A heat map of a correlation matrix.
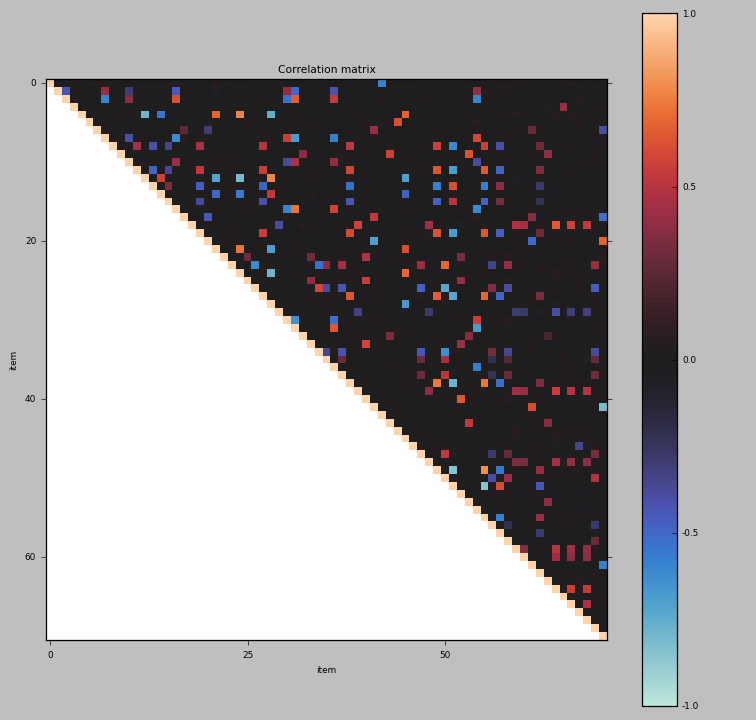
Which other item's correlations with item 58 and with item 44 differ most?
5
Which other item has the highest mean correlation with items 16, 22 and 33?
40
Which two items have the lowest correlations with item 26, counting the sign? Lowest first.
50, 23
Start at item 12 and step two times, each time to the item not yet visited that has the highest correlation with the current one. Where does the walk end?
14
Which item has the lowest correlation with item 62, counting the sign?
51
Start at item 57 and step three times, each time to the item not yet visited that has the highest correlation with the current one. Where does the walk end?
15
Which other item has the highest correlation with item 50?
23
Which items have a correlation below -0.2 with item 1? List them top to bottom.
2, 10, 16, 31, 36
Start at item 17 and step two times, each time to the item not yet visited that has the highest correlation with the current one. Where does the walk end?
61
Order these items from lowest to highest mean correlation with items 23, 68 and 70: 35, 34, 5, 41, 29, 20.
41, 34, 29, 5, 35, 20
